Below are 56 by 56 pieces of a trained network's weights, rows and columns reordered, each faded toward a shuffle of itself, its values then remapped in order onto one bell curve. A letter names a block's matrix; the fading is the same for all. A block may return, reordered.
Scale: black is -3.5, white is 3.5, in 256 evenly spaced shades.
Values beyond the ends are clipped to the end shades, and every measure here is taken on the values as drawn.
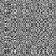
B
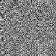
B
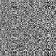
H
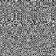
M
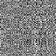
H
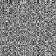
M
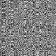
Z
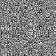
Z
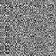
M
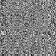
M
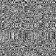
M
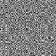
B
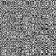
H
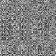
M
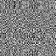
M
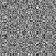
B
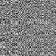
B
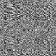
M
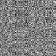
B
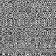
H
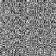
M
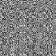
M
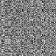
H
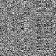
M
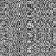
B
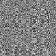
Z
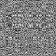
H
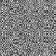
B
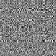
M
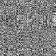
M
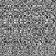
H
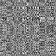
B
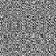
B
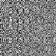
Z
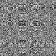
H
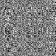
H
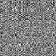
H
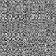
H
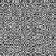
H
